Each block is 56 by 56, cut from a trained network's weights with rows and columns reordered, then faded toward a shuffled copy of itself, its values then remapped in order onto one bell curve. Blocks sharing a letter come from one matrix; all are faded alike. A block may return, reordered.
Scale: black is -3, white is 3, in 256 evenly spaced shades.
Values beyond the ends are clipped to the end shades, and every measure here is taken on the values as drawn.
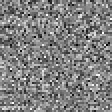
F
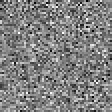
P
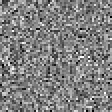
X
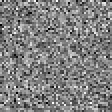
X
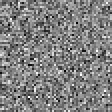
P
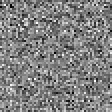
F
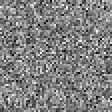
P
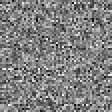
X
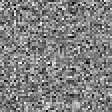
F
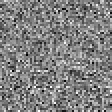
X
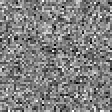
F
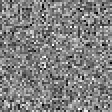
P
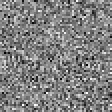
X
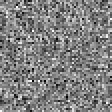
F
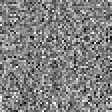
P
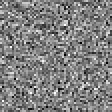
X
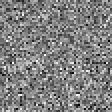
X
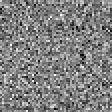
F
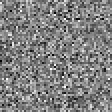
F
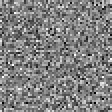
F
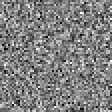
X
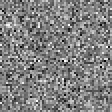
F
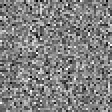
P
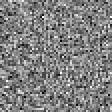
X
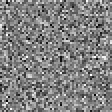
F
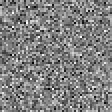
P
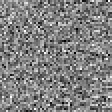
X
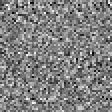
X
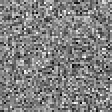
P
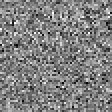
X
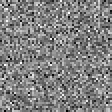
P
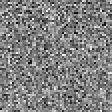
P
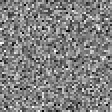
P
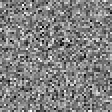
P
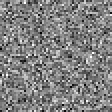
X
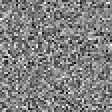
P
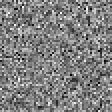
P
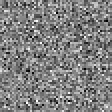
F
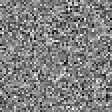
P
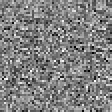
X
